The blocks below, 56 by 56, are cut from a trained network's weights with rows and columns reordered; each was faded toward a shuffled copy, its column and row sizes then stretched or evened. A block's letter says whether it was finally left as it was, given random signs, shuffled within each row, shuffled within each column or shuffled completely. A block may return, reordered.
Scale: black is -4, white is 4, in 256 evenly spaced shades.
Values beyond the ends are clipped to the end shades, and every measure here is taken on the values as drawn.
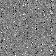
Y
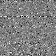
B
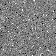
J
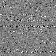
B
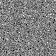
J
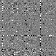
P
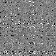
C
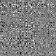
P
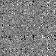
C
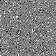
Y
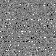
B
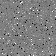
J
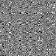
P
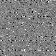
B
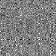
P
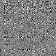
C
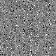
Y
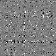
C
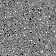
J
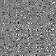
C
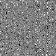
Y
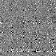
C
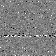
B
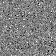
J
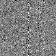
Y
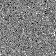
J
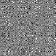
P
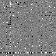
P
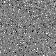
J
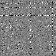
C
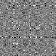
P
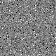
J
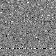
B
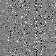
Y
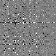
P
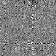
P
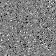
J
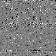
C
